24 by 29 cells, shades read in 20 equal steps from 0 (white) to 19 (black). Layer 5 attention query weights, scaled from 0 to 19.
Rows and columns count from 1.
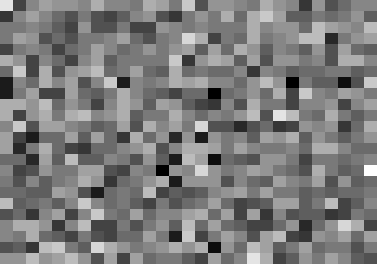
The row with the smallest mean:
11
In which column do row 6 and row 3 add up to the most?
6
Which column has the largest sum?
24
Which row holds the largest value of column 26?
4
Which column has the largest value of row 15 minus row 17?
17
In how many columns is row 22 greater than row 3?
14
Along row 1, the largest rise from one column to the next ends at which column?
2
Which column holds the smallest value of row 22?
15
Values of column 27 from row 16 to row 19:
12 8 11 14
